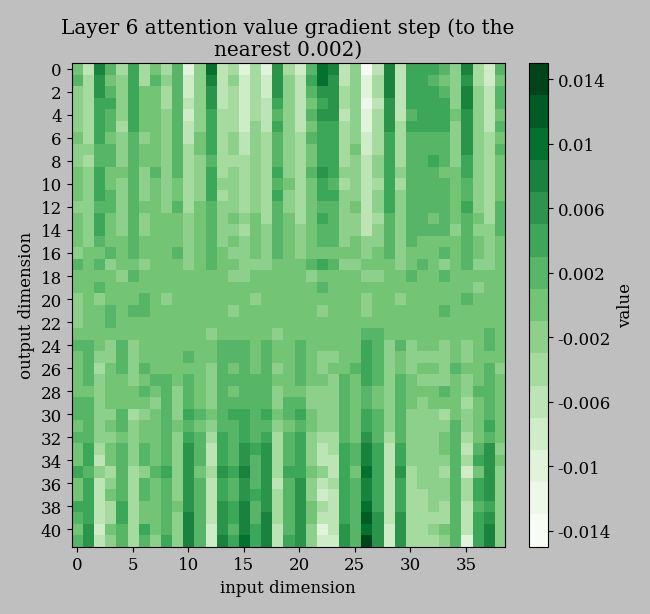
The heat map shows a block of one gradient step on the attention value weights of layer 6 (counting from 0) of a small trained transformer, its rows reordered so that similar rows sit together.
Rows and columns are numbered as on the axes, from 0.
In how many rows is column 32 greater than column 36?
16
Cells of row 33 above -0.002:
25
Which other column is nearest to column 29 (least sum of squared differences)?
24
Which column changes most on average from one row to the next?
22
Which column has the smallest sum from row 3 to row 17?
26
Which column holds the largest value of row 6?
35
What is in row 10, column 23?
0.002
